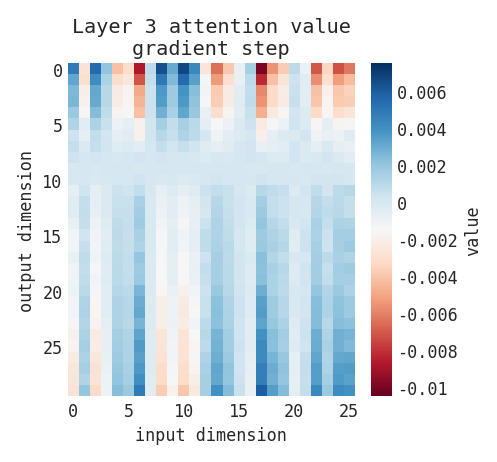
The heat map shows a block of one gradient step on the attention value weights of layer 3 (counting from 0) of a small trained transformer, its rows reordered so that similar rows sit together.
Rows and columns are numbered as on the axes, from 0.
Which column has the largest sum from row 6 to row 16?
17
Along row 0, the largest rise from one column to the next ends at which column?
7
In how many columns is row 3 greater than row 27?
10
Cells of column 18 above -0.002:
25
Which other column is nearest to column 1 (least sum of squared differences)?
23
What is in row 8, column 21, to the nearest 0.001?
0
